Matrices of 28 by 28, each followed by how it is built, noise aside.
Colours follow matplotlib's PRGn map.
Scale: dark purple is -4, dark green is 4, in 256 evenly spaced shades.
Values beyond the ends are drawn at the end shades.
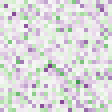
Toeplitz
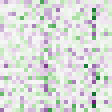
low rank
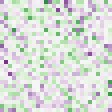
Toeplitz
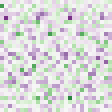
repeating columns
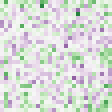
blocks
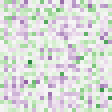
blocks
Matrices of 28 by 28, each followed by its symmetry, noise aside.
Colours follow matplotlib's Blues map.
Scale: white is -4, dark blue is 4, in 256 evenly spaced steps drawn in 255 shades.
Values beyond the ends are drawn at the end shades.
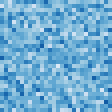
no symmetry.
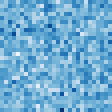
no symmetry.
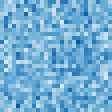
mirrored top to bottom.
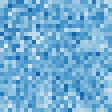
symmetric.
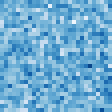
no symmetry.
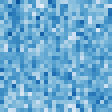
same after a half turn.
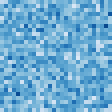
no symmetry.
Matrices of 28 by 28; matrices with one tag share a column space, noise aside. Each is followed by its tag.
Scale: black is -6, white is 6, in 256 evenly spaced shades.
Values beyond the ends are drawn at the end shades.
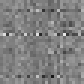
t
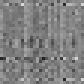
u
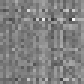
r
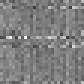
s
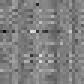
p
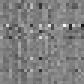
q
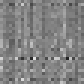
u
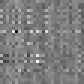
p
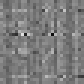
t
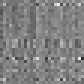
u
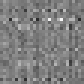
r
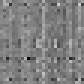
u
